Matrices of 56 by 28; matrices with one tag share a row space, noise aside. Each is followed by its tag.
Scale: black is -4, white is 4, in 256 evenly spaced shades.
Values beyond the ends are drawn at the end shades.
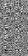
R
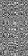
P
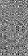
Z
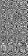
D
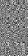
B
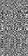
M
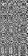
D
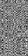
M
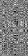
P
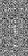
P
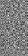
B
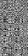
R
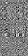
Z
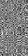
M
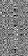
P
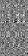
B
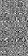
Z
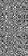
M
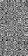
M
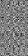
B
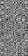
M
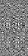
B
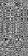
R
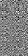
Z
